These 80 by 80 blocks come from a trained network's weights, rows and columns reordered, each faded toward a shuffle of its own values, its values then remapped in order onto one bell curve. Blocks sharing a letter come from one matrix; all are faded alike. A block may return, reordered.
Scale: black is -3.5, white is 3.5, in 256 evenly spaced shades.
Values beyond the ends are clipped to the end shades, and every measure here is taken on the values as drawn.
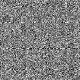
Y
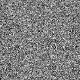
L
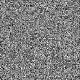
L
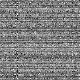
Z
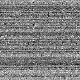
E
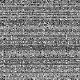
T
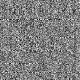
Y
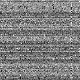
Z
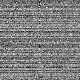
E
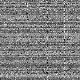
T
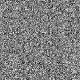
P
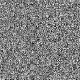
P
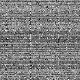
T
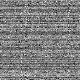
Z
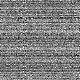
E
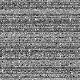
Z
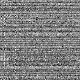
Z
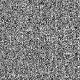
L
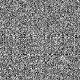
Y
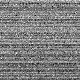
E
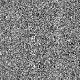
L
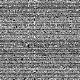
Z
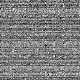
Z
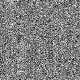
L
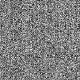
Y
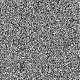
L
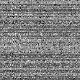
T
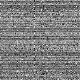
Z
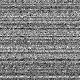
E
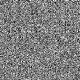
P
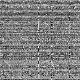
T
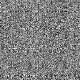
Y
